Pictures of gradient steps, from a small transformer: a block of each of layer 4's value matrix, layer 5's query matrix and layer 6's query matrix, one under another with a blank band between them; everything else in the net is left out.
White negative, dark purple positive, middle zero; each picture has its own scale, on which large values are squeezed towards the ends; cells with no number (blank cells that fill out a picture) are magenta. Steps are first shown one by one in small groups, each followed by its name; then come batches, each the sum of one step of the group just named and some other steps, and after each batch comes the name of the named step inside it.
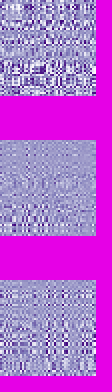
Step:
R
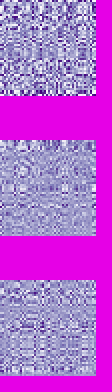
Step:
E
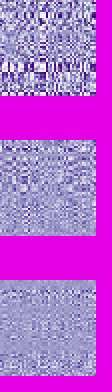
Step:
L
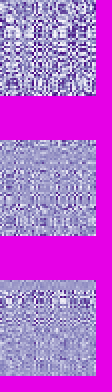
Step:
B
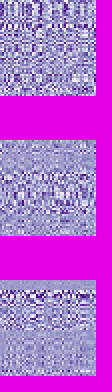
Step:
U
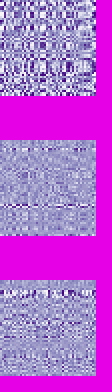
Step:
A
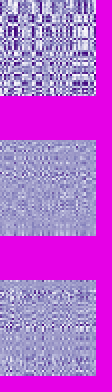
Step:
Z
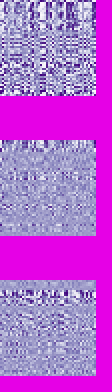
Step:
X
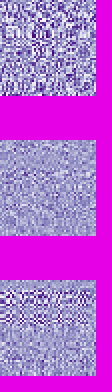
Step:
B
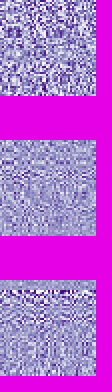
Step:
R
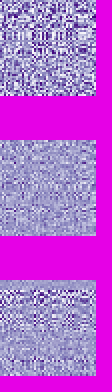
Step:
B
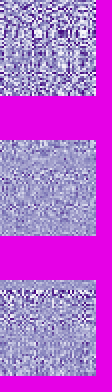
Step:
U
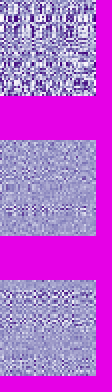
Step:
Z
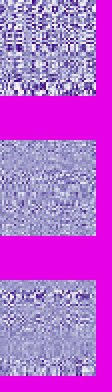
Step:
U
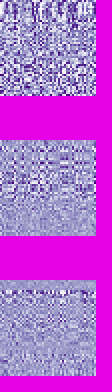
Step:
X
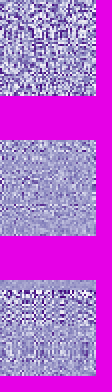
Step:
L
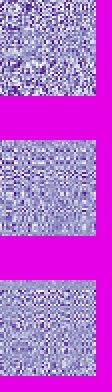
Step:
R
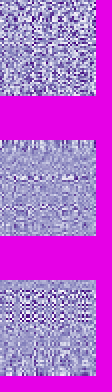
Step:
X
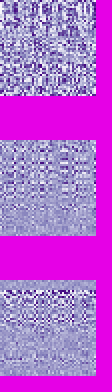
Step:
B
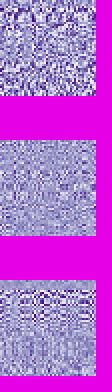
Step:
B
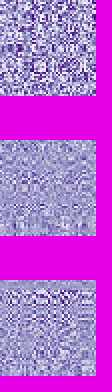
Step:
L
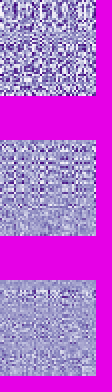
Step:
A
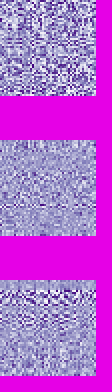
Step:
X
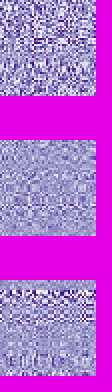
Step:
A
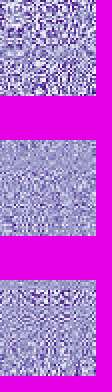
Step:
R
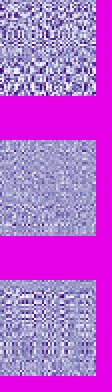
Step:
R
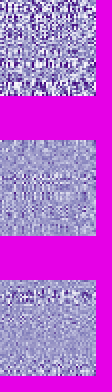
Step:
X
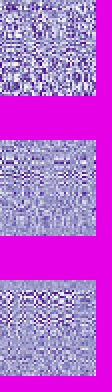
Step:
B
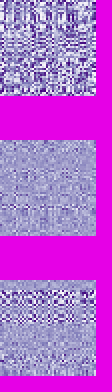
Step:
X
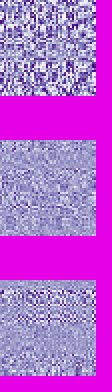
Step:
A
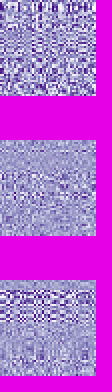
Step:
U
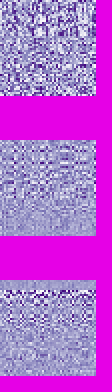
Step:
U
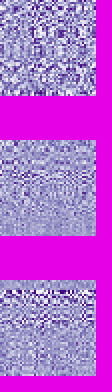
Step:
E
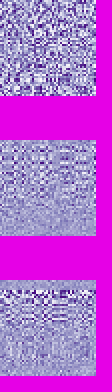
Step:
U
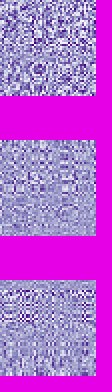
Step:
R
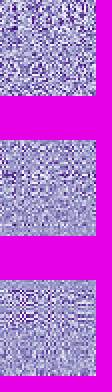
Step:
R
